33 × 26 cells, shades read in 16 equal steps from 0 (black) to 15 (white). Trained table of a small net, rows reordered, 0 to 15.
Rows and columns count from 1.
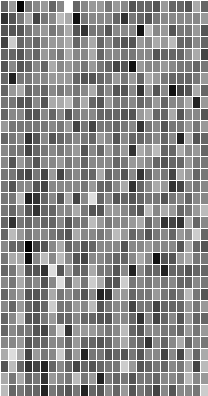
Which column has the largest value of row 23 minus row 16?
7
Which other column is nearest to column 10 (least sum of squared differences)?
1
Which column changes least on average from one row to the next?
14
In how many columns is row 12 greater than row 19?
9
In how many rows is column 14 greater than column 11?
13
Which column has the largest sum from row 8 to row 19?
24
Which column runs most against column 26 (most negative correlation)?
6
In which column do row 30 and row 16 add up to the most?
8
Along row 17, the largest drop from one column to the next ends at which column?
4
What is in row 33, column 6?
2
